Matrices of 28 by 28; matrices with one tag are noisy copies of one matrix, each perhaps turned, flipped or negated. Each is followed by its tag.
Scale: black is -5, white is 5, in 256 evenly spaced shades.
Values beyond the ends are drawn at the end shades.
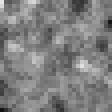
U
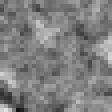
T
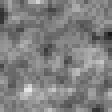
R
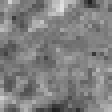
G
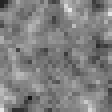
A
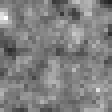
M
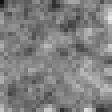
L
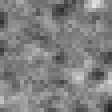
M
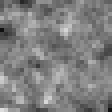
U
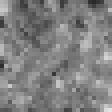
L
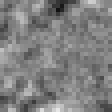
G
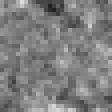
G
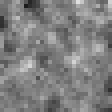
U
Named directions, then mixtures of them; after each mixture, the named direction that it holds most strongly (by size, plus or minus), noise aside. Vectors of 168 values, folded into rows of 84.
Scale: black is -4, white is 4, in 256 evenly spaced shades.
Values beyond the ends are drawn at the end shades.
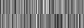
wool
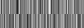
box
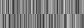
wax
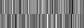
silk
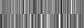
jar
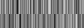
box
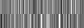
jar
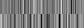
jar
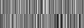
wool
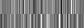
jar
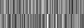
silk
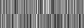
wool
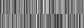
wool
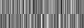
jar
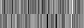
silk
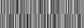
box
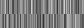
wax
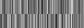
silk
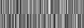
box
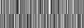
box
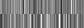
jar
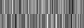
silk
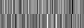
silk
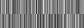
wax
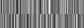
box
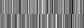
silk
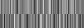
box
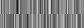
box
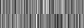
wool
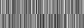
wax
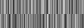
wax
